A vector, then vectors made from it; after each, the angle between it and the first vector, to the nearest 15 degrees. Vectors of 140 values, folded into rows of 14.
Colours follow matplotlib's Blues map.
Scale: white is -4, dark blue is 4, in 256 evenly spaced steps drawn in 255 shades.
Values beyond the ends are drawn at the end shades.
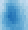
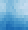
60 degrees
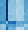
90 degrees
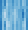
120 degrees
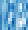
90 degrees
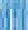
90 degrees
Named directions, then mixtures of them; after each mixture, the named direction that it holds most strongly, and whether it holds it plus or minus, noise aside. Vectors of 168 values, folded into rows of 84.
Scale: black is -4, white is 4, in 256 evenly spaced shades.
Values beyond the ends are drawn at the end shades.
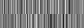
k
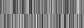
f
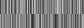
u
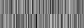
k, minus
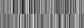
f, plus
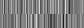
k, plus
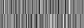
k, minus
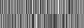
k, plus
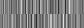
k, minus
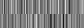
k, plus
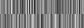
u, minus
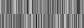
f, minus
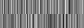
k, plus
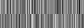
u, minus
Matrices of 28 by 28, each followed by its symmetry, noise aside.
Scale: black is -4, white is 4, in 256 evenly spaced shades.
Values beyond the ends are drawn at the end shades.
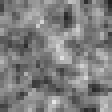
no symmetry.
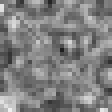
symmetric across the other diagonal.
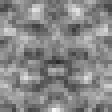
mirrored left to right.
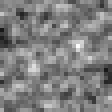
same after a half turn.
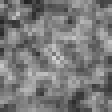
same after a half turn.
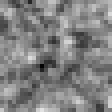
no symmetry.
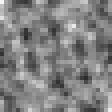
same after a half turn.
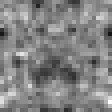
mirrored left to right.
